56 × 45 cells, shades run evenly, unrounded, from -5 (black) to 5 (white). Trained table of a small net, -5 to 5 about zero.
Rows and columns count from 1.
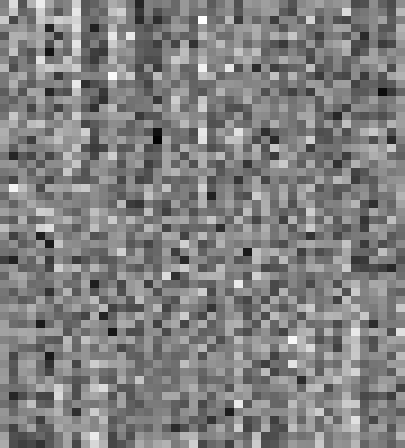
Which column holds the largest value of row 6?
9
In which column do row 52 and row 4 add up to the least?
26
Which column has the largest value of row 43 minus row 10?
39
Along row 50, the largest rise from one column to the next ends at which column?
7
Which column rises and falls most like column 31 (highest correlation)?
44
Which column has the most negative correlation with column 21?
30
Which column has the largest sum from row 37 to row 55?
40
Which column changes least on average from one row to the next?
22
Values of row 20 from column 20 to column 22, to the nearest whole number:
1 -2 1
